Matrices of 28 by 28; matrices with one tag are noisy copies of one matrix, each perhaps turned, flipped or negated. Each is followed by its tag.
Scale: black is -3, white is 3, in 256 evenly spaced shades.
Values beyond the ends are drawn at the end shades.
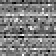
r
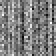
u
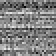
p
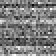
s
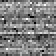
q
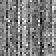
r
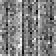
q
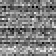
p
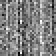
r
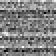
s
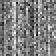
r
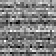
u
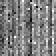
u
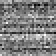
q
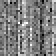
r
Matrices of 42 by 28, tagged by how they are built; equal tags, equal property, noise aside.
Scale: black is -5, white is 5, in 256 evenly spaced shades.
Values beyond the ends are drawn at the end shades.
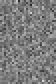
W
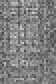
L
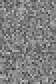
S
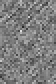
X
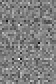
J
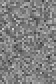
S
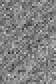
X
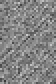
X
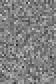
S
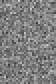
S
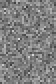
S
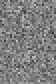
S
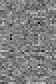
J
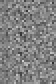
W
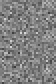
W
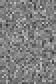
S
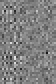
J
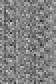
W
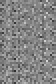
W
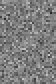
S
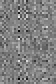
J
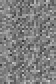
W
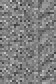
W
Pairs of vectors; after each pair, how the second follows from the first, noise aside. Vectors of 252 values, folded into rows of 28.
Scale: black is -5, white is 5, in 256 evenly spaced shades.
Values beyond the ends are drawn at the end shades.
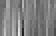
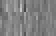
wrapped around, shrunk.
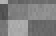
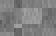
wrapped around, shrunk.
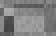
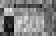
scaled up.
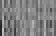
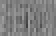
wrapped around, shrunk.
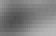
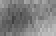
copied.
